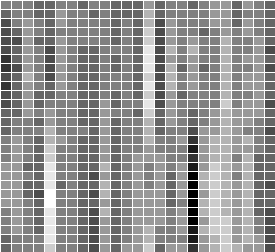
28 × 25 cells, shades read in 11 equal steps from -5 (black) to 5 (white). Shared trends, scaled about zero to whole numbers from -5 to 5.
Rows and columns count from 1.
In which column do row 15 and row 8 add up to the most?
14
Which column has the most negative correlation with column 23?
18
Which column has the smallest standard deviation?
7
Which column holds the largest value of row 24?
5
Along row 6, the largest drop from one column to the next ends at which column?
15
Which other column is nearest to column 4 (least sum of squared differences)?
11
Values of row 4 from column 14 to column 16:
3 -2 1
